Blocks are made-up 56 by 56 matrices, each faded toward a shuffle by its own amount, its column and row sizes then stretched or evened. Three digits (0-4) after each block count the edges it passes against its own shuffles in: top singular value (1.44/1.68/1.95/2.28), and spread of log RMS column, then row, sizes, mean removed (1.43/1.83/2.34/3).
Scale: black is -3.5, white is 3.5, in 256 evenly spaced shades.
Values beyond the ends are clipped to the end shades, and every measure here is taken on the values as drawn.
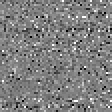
2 0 2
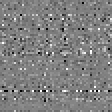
2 1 4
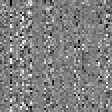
2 4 0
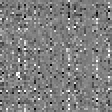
2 4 1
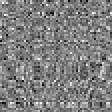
4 0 2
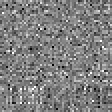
3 0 1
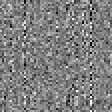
3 3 0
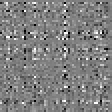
2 3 4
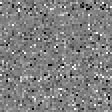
0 0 2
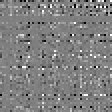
1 3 4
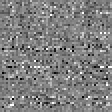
0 1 4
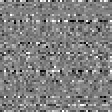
4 0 4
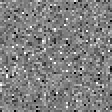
1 1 0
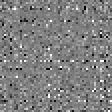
2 3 3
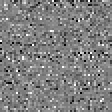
1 0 3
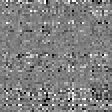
3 2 4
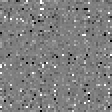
0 2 2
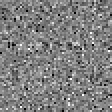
1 0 0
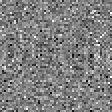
3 0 0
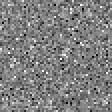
1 0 0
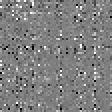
0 3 2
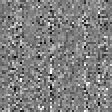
0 4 1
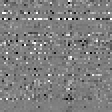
2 1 4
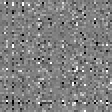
2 3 2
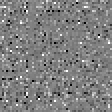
2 1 2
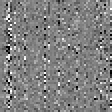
3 4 0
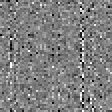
3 3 0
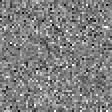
0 0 1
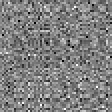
4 2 0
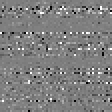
2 0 4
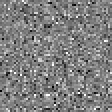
3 1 1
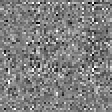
3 2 2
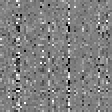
4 4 1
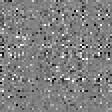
3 2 3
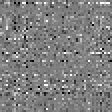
3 2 3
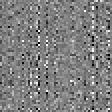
4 4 1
